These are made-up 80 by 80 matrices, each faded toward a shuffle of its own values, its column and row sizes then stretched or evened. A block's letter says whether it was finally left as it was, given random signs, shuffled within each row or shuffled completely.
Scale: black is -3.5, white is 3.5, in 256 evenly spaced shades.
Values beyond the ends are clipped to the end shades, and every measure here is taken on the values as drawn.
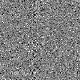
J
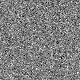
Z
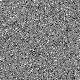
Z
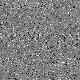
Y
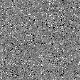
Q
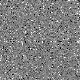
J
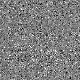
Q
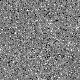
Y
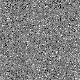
Q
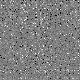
J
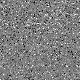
Y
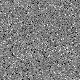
Z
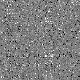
J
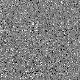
Q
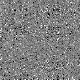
J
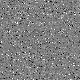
Y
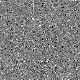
Q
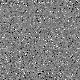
Y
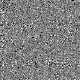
Q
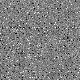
Y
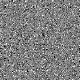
J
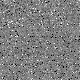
Y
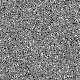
Z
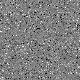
Y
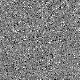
Q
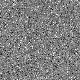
Z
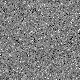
Z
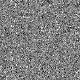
Q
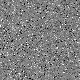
Z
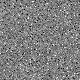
Z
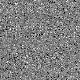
Q
